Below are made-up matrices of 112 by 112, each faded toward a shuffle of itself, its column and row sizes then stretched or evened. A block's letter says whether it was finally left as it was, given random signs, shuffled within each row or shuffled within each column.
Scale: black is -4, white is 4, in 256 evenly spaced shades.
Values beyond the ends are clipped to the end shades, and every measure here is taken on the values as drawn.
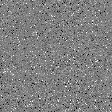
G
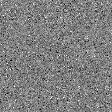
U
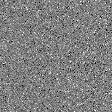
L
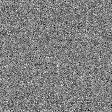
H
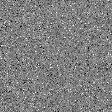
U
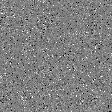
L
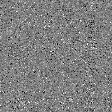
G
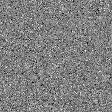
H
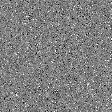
L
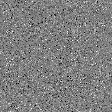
U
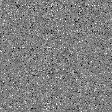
U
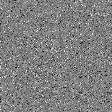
U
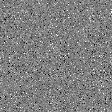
G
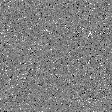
U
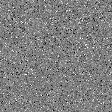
H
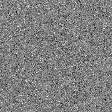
L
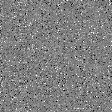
G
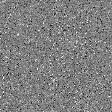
L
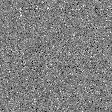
H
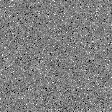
H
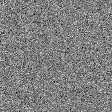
H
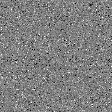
U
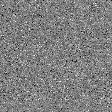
H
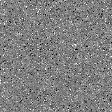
U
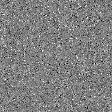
U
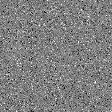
U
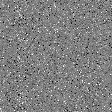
L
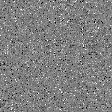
G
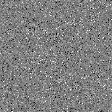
G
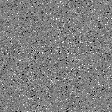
G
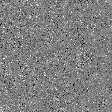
L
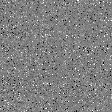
U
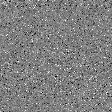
H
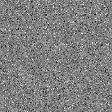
G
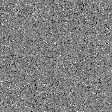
H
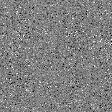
U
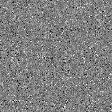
G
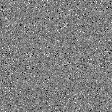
G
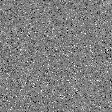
U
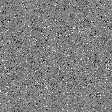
H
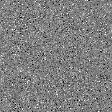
U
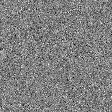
H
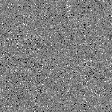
G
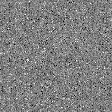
G
